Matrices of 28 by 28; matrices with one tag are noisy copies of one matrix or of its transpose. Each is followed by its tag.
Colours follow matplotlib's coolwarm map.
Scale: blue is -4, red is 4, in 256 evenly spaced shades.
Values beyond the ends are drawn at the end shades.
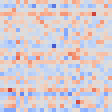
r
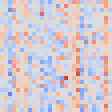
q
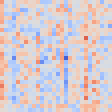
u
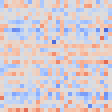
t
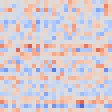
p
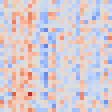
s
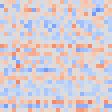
p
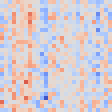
s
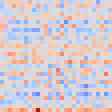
t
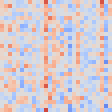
p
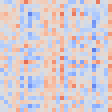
t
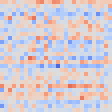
u
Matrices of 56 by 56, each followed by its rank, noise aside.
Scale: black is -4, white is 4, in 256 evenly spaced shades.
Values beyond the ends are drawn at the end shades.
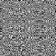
six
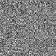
twelve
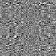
four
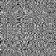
eight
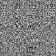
eight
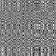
four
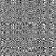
four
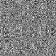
twelve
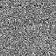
twelve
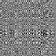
four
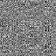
eight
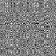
four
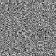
twelve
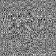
eight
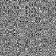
eight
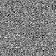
twelve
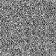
twelve
